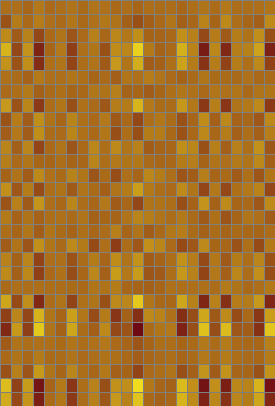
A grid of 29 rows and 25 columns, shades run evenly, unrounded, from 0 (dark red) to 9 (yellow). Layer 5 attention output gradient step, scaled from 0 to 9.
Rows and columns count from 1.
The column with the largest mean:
13
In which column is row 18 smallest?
11
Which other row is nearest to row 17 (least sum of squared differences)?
7
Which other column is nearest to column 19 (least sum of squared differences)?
4
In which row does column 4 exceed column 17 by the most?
24
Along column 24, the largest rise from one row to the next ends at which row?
28
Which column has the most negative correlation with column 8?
9
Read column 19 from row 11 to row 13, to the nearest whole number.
3 4 5
